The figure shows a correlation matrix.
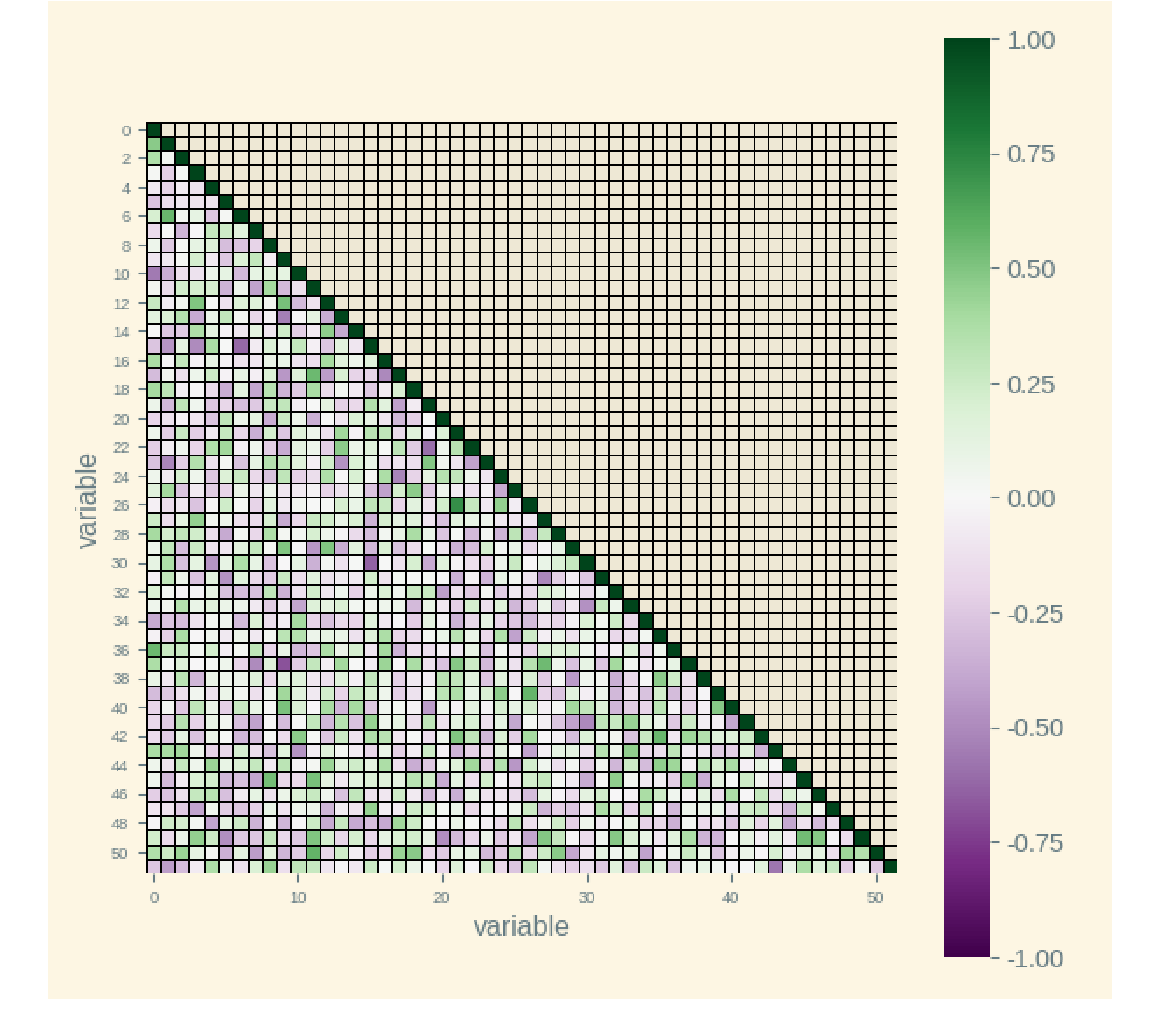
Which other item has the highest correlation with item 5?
22
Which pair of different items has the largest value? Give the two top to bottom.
21, 26
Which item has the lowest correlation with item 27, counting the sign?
31
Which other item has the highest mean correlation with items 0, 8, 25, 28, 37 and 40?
18
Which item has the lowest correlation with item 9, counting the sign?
37
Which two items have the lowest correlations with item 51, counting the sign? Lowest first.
43, 1
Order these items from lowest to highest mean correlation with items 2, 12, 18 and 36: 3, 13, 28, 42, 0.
42, 13, 3, 28, 0
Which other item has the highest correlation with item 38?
35
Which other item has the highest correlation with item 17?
11
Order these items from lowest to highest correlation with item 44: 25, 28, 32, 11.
25, 32, 28, 11
